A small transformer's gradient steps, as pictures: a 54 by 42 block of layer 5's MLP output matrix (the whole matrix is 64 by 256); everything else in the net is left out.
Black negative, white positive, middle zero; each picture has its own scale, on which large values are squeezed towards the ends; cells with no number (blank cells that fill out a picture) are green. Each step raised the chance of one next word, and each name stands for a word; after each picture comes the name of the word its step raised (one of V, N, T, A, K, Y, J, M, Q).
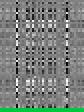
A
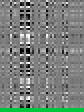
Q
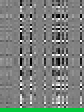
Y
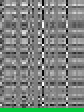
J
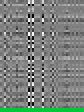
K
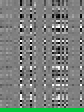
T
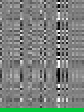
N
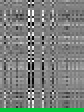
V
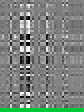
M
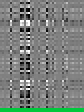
A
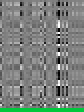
J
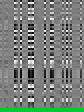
N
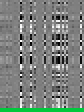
M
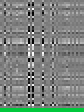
J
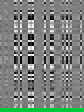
M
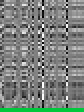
T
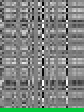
A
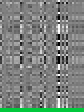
M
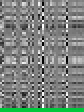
M
